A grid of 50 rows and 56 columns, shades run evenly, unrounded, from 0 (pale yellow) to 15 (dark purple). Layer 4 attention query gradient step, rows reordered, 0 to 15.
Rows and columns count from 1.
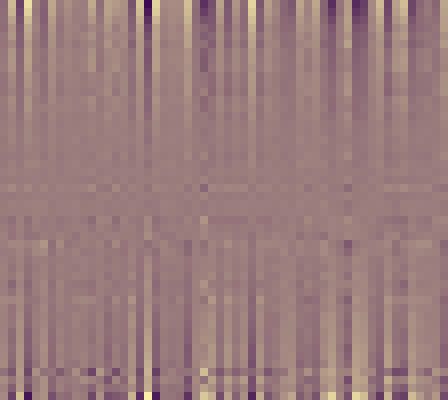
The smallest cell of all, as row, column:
50, 19
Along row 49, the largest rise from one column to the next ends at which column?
20
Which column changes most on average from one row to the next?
26
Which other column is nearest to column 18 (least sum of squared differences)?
48
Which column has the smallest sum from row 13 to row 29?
32
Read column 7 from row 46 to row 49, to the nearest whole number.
9 8 9 9
